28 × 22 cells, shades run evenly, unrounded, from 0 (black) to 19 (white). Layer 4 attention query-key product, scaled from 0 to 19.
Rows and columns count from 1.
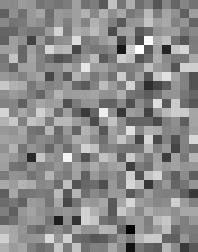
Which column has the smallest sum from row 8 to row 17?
16
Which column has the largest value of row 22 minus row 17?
20
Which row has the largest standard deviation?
6
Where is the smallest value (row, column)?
26, 15
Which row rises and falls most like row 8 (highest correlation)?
24
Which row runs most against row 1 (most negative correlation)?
12
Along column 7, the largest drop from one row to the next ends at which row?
25
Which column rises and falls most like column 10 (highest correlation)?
11
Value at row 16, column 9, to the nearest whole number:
13
